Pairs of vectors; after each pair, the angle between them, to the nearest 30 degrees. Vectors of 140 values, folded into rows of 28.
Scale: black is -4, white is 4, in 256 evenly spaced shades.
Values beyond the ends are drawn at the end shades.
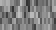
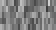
60 degrees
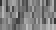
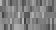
120 degrees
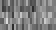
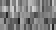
120 degrees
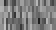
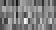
90 degrees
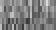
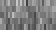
60 degrees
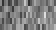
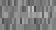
60 degrees
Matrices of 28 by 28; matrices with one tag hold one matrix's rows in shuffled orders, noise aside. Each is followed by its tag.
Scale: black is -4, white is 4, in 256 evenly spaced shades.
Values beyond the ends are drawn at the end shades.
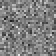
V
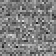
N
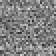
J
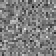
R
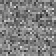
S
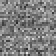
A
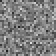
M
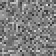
R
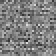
A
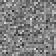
M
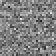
S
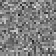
R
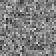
M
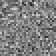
R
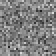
S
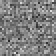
S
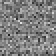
S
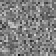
R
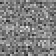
A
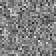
R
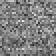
N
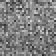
J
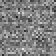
N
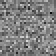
A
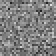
S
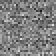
S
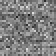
A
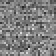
A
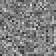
M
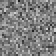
R
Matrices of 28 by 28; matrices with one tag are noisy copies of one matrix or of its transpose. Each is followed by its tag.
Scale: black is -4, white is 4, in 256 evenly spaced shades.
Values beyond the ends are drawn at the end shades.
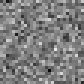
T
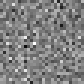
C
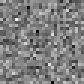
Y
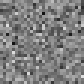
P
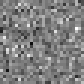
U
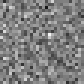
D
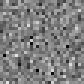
U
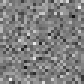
C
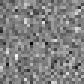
U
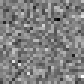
P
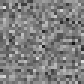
U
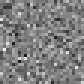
P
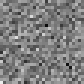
C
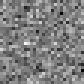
Y
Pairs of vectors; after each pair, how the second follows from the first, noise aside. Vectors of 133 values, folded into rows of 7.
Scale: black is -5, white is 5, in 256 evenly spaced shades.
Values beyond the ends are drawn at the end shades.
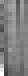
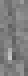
wrapped around, shrunk.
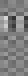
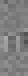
wrapped around, negated, shrunk.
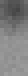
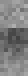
wrapped around.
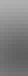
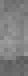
wrapped around, negated, shrunk.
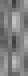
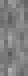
wrapped around, shrunk.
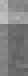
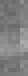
wrapped around, shrunk.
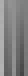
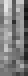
reversed, negated, scaled up.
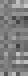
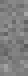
wrapped around, negated, shrunk.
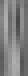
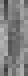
wrapped around.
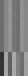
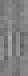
wrapped around, negated, shrunk.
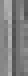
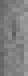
wrapped around, shrunk.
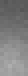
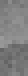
wrapped around, shrunk.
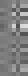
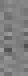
wrapped around, negated, shrunk.
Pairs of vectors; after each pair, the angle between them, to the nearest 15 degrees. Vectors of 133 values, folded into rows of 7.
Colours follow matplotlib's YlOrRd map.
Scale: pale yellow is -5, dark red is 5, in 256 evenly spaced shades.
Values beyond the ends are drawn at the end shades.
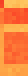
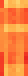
45 degrees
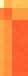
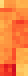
75 degrees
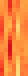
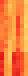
105 degrees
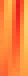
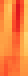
15 degrees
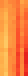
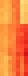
45 degrees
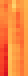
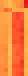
75 degrees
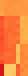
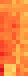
30 degrees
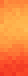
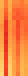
120 degrees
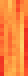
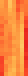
15 degrees
